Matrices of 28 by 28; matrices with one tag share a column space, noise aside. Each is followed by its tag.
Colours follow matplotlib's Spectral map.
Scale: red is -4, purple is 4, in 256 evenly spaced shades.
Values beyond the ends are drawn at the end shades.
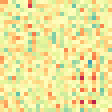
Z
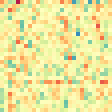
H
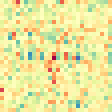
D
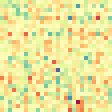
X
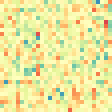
H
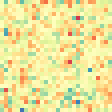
Z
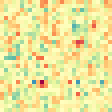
H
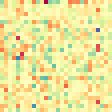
D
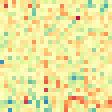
X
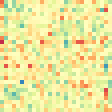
H
